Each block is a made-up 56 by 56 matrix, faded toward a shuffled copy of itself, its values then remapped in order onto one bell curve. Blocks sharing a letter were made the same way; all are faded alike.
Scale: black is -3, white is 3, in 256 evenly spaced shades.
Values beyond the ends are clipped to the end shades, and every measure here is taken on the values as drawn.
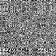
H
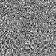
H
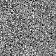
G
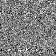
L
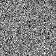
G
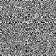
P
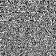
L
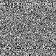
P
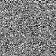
P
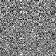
H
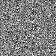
G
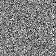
G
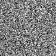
G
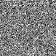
L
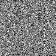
G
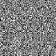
H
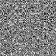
P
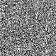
G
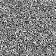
L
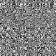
P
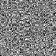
H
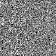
G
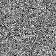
L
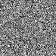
L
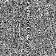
G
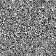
L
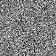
G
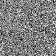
G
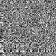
H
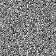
G
